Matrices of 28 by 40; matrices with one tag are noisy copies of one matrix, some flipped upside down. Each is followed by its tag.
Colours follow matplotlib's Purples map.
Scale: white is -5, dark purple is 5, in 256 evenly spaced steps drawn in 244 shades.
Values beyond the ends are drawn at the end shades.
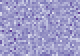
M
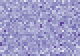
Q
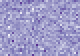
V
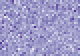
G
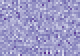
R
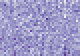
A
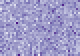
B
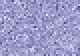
G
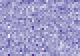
V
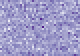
V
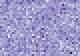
V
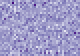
R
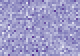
V
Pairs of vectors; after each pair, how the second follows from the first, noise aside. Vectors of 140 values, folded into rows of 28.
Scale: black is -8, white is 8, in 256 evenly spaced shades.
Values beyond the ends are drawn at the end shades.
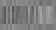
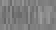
shrunk.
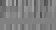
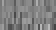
reversed.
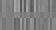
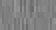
shrunk.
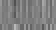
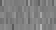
reversed, negated, partly zeroed.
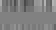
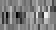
wrapped around, scaled up.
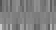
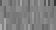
reversed, negated, partly zeroed.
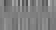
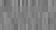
shrunk.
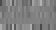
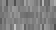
reversed.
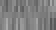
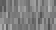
reversed.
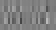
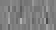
negated, partly zeroed.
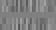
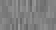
negated, shrunk.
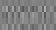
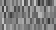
wrapped around, scaled up.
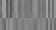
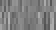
reversed.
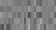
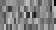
wrapped around, scaled up.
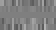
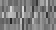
wrapped around, scaled up.
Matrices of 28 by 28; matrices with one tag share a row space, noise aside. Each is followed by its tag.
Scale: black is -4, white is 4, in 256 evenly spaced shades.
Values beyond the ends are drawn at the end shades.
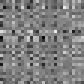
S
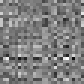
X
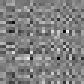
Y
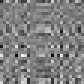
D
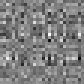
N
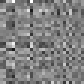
Y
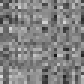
X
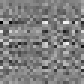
X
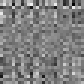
S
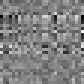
X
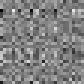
S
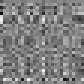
S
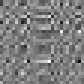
D
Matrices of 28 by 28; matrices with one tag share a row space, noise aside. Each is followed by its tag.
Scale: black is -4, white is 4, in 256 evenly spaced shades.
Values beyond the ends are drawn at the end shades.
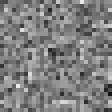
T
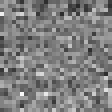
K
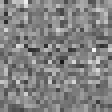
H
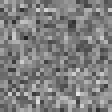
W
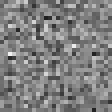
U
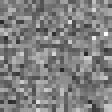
K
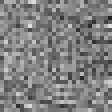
T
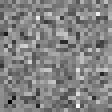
W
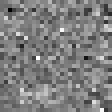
K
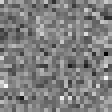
K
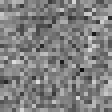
K
